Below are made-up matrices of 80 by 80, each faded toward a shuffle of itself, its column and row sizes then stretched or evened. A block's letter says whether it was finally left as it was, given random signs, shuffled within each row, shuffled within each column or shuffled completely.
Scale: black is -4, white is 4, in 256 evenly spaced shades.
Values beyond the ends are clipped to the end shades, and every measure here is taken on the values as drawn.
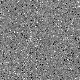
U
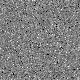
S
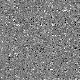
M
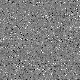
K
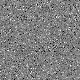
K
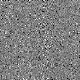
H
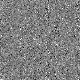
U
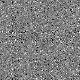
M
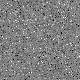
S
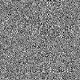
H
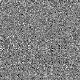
H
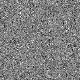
U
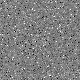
S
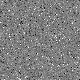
S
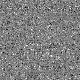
K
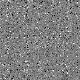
M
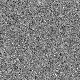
S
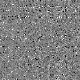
H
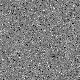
S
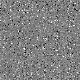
M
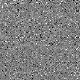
H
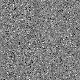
U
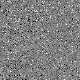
M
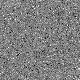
S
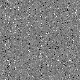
U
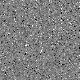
U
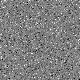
S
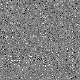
M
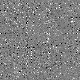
M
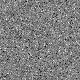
S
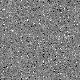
U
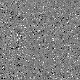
M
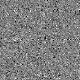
M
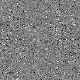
M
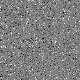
U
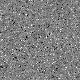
S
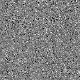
M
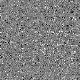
H
